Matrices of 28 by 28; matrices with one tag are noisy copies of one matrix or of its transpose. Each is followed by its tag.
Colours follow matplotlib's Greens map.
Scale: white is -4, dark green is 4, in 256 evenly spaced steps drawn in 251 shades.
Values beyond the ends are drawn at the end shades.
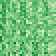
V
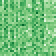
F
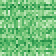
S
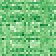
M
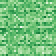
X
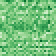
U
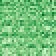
V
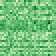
U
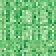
M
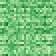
X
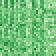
F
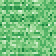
M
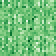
X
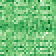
U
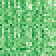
F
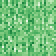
X
